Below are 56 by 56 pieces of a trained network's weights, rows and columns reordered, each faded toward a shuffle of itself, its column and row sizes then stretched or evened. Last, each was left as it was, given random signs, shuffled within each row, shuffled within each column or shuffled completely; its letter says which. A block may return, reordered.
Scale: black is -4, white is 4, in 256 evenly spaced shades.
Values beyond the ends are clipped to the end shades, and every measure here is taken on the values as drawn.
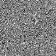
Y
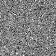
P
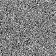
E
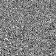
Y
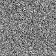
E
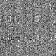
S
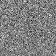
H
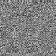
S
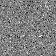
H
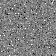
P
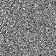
Y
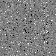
E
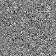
Y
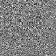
S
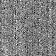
E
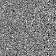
E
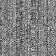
S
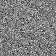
P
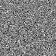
H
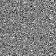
S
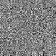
S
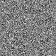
E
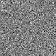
S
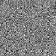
S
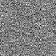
S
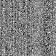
E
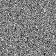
P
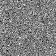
P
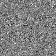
H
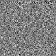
S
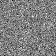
P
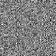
S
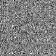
S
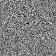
H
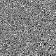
Y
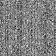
S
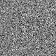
E
